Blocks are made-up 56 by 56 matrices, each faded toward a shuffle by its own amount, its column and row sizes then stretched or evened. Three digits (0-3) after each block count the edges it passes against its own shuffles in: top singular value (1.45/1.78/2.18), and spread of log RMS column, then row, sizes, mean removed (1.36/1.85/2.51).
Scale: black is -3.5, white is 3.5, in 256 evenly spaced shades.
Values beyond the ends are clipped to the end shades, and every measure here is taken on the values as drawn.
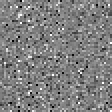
1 1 0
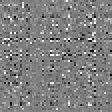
3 2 2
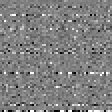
3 0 3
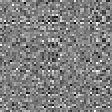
3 2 2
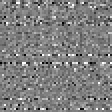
2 0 3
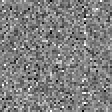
0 1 0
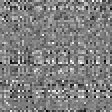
3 0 3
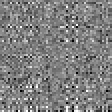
3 2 3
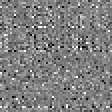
2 0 2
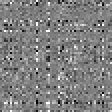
3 3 3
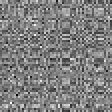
3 0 2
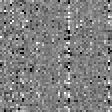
2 3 1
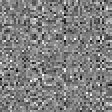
3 2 1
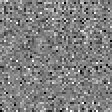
1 0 2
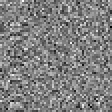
2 0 0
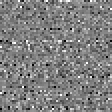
0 0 3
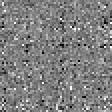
0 2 2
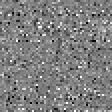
0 0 2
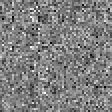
1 1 1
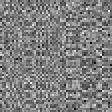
3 1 1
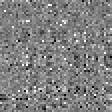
2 1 2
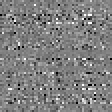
1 2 3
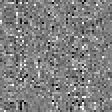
2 2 0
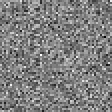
2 0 0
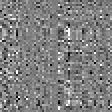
3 3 1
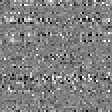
2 0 3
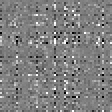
2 3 3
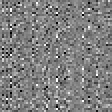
3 3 0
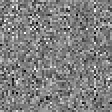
2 2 1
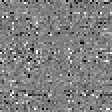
0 1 3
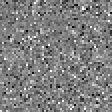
1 0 0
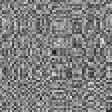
3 1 0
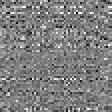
3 0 3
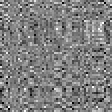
3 2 1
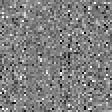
1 2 0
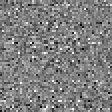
1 0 2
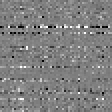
3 1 3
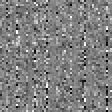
2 3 0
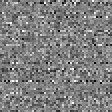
1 0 3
